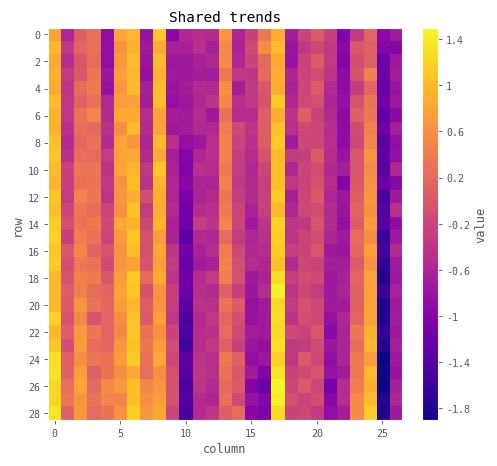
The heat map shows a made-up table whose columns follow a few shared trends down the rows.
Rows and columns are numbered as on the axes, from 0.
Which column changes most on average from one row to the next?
26
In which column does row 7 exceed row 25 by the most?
16
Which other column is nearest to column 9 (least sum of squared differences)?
18
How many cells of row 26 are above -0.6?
21
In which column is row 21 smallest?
25
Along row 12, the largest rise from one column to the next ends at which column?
17
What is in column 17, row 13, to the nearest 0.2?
1
